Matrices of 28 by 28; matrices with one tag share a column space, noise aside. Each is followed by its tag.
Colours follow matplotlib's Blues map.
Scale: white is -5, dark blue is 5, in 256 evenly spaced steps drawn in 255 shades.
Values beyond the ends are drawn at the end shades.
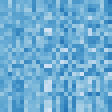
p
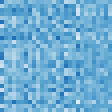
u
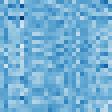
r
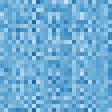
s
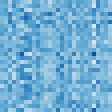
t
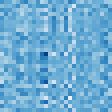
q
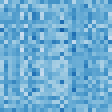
s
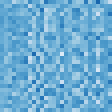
q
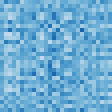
s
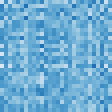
r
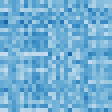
t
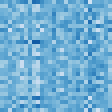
s
